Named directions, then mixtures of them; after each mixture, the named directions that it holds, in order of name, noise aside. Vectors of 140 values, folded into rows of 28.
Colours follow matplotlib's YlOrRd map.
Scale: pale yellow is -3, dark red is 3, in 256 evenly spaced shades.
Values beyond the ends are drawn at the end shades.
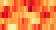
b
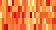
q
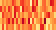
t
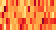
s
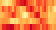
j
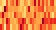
s.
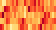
b, s.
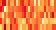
s.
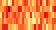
b, q.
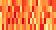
q, t.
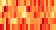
j, s.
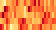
b, s.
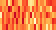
q, t.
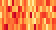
q.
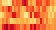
j, q.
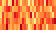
q, s.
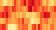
b.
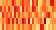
t.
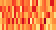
t.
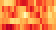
j.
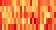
b, t.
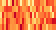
q, s.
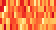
s.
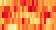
b, t.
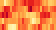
b.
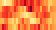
b, j.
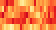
j, s.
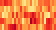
b, t.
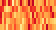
q, s.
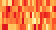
b, q.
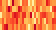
q.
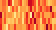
q, t.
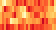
j, s.
